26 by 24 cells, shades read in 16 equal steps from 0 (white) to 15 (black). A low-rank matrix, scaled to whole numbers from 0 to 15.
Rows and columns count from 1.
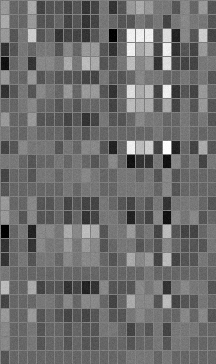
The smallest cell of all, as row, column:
11, 19
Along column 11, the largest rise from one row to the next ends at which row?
6
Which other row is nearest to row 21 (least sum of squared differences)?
2
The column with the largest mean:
13
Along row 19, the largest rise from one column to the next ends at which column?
20
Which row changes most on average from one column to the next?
3
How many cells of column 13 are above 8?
22
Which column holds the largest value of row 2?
10
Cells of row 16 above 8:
15
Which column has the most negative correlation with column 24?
4
